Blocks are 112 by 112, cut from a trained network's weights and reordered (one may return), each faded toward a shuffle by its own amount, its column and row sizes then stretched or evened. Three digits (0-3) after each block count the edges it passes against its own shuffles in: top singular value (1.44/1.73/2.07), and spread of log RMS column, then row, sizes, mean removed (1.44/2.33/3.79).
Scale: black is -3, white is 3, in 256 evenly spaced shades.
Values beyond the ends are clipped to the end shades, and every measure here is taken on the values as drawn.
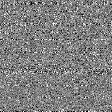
2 0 2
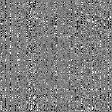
1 3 2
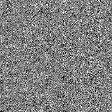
0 2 0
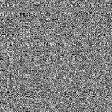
2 0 2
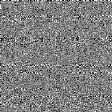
3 2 2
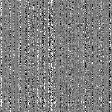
2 3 1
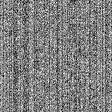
3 0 0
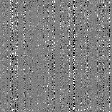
1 3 1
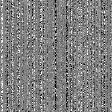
3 3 0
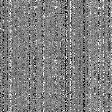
3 3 1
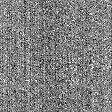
2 0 1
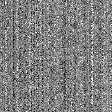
2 2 0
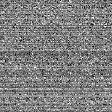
3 1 1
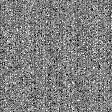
1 0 1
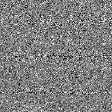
1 1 2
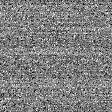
1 0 0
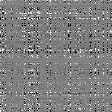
2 3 3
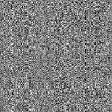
3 2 1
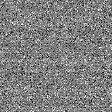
0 1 0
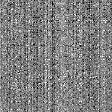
3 1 2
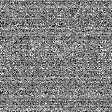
2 1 1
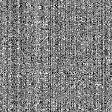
3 0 2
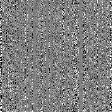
0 3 0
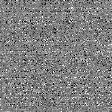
0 1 2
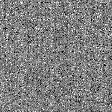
0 0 1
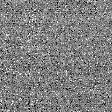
0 1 0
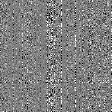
1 3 1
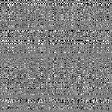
3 2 3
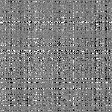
3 2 3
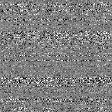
0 1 3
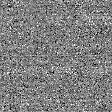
0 1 0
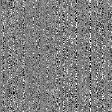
0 3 0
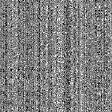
3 2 1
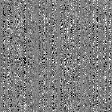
0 3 1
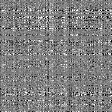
3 1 3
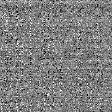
1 2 0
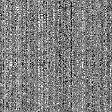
3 2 1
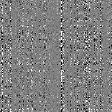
1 3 2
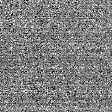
1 1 1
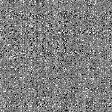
0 1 2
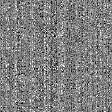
2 2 1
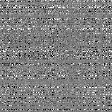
1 2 3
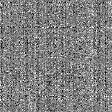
2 1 2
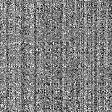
3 0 2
